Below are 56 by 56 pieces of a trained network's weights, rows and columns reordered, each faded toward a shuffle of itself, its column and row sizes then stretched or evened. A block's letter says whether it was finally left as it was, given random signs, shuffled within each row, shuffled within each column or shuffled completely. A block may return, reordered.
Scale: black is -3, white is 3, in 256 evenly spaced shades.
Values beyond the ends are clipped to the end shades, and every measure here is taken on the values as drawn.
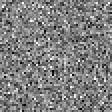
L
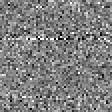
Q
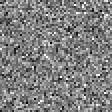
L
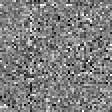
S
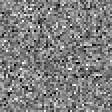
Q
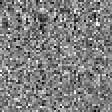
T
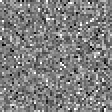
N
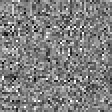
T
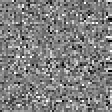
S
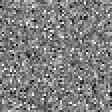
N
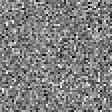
N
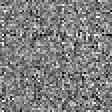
S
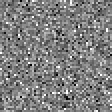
L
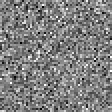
L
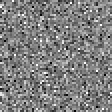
N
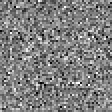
Q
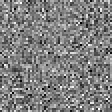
T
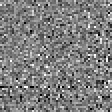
S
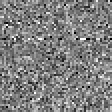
Q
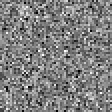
N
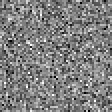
L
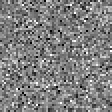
L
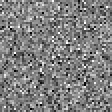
N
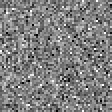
L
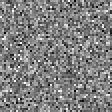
L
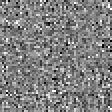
S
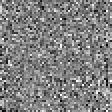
S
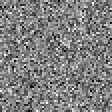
L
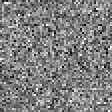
Q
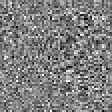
T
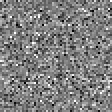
Q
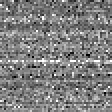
Q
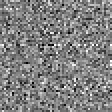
S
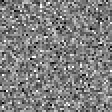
L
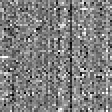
T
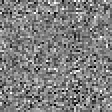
S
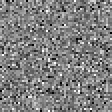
Q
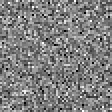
L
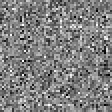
S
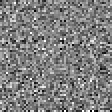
T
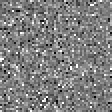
N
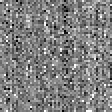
N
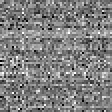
T
